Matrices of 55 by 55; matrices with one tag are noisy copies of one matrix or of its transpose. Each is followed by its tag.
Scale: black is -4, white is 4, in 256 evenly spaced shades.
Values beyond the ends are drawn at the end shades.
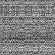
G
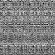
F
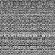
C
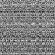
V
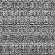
F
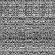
G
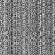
V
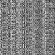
F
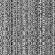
V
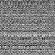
C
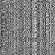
C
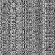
F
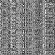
F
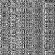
F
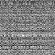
C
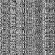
F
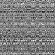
V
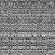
C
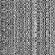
C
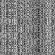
G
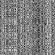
G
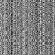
V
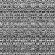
V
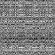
G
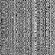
C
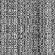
G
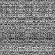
G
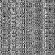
F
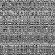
F
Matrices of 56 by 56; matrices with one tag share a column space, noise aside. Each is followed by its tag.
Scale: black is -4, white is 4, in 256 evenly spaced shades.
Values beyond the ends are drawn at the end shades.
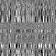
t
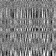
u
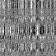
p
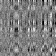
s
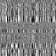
t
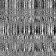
p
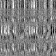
p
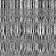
p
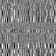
t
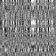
s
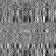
t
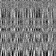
u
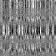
p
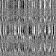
p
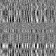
t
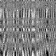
u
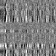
t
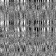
s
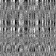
s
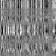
p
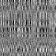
s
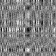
s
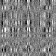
s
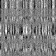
p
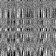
u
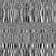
t
